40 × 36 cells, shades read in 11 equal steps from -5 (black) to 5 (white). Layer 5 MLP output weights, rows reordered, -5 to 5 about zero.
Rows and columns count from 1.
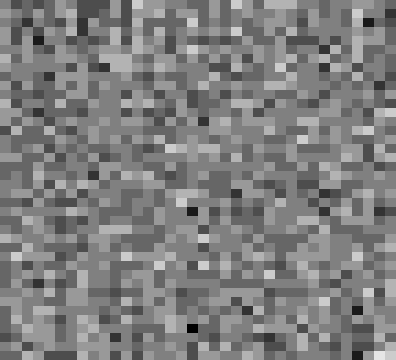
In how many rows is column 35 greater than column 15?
13
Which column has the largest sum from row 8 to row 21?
31
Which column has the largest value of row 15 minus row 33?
25
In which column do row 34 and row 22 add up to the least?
22
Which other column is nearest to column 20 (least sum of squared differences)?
27
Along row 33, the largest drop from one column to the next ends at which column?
35
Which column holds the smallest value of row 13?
4
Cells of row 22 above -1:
22
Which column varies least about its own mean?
32
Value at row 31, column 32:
-2
